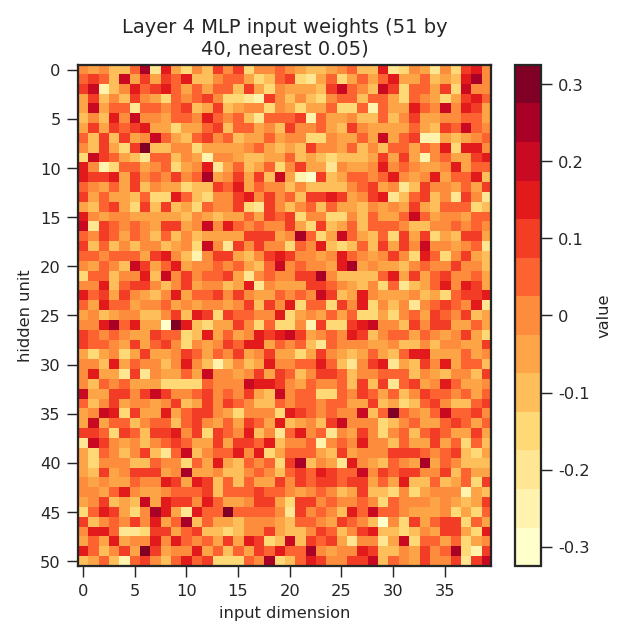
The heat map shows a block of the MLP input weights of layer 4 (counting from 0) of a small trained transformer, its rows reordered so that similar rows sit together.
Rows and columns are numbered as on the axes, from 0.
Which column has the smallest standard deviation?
34
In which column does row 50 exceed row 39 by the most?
18
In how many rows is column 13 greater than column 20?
20
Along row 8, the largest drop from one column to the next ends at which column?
7
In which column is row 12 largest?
15
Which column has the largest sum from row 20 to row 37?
35
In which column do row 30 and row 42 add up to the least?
13
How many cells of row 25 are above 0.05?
7
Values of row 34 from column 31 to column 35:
-0.15 -0.1 0.05 0.1 0
